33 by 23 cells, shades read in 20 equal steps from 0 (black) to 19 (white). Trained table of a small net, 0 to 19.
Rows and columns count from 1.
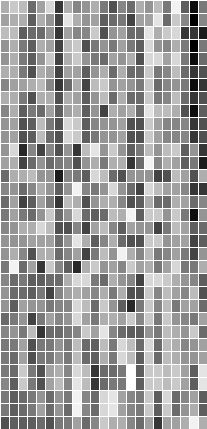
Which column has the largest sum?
17
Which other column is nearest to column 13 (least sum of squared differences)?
19
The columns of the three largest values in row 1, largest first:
20, 6, 2
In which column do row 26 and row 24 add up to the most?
12
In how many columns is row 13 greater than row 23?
9
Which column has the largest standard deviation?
22
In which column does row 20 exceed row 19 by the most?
14
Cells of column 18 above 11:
13
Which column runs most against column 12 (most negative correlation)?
18
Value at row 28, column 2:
8
